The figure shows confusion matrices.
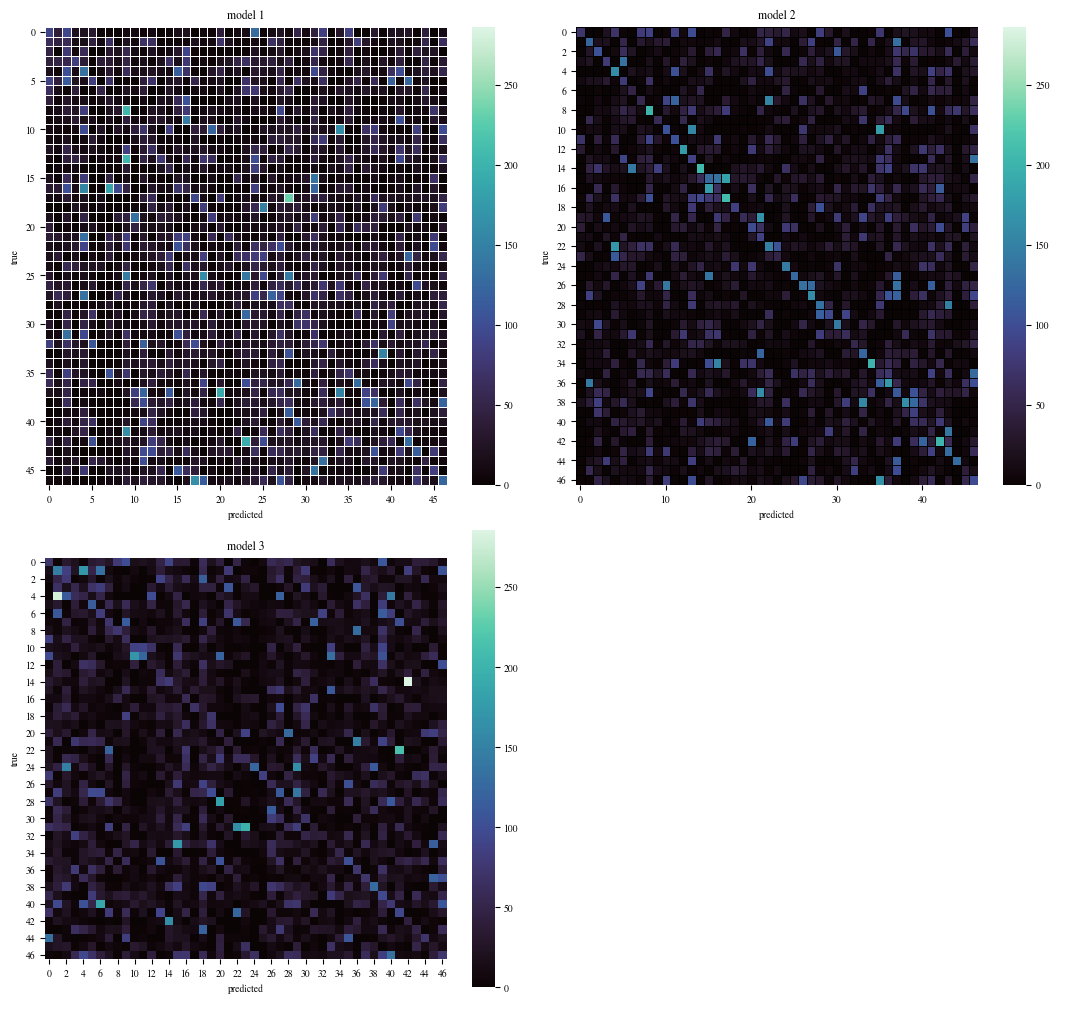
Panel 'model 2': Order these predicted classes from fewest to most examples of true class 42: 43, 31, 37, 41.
31, 41, 43, 37
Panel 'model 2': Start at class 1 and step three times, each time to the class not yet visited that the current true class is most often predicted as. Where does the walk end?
33
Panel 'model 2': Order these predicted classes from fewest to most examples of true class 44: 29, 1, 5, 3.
29, 1, 5, 3
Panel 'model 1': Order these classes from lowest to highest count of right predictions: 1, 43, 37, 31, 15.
15, 1, 31, 37, 43
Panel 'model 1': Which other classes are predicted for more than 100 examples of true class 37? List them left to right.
11, 14, 20, 34
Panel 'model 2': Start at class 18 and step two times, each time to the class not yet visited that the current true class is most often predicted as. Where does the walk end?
43
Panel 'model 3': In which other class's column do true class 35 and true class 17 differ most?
20
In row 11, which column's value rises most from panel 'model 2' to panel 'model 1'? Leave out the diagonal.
32
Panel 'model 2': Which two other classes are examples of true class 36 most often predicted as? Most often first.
1, 35
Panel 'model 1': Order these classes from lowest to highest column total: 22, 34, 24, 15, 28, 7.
22, 7, 15, 34, 28, 24
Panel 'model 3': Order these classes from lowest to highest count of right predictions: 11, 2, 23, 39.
23, 2, 39, 11
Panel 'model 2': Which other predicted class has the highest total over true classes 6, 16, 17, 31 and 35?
15
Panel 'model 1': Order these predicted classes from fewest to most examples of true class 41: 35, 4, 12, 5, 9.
5, 35, 12, 4, 9
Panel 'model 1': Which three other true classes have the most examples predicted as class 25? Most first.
18, 42, 23
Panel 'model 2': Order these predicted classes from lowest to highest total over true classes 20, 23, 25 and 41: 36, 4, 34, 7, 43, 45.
34, 7, 36, 45, 4, 43
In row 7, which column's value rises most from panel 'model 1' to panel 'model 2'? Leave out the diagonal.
22
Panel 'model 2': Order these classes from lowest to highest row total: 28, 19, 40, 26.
28, 40, 26, 19
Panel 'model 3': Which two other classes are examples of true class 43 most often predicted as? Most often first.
18, 27
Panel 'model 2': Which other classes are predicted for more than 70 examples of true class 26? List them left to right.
7, 10, 27, 37, 41
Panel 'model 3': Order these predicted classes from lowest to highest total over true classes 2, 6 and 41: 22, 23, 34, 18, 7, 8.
8, 34, 23, 7, 22, 18
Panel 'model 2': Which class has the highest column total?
37
